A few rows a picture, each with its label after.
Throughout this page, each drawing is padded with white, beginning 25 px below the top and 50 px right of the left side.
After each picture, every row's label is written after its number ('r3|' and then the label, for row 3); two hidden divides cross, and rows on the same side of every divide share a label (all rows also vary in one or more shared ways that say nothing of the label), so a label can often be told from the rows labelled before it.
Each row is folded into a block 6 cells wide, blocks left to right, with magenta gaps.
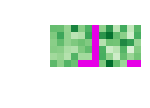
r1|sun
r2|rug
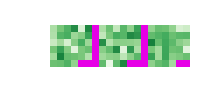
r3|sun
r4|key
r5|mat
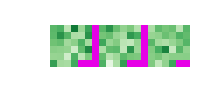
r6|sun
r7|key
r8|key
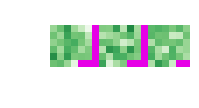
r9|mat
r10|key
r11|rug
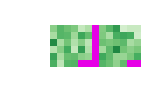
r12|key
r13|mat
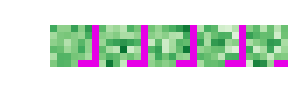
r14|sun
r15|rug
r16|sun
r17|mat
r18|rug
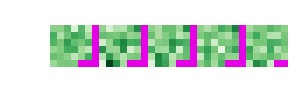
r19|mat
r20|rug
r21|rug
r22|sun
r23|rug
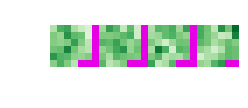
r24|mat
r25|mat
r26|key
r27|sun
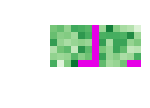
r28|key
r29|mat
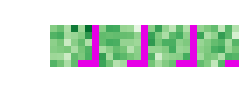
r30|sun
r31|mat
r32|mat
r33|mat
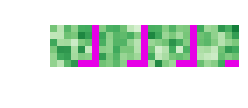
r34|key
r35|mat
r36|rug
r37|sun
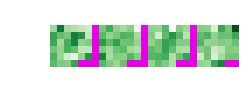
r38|mat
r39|mat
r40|mat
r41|sun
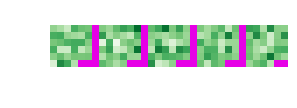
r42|rug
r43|sun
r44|key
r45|key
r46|sun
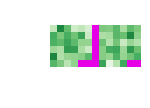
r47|mat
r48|key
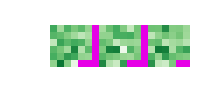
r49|rug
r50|key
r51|key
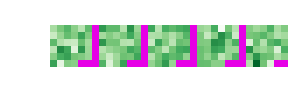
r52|key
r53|key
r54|sun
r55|mat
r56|rug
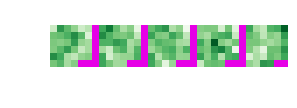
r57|mat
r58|mat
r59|mat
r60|mat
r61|sun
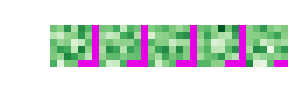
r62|key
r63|key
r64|key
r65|sun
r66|key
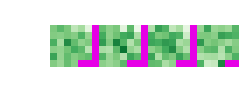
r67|mat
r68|mat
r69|mat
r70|key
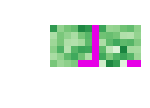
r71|sun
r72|rug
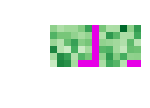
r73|rug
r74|sun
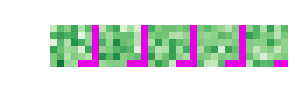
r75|rug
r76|mat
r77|rug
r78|key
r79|rug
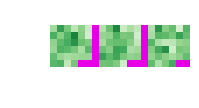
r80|mat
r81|mat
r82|key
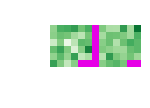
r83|sun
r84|sun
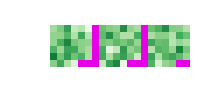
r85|mat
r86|rug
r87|key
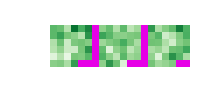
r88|sun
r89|rug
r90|sun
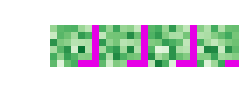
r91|key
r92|key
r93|rug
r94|key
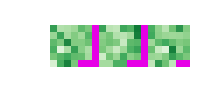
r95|rug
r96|sun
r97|rug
